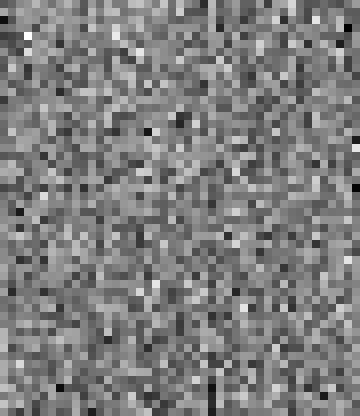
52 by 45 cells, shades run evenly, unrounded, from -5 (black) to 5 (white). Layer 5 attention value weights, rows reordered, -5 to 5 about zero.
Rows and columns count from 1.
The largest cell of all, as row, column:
5, 4
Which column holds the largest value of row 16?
25
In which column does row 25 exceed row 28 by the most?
6
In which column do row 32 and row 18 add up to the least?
45
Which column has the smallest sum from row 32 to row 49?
27
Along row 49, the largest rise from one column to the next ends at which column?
28
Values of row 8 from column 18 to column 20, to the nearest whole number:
2 -1 1
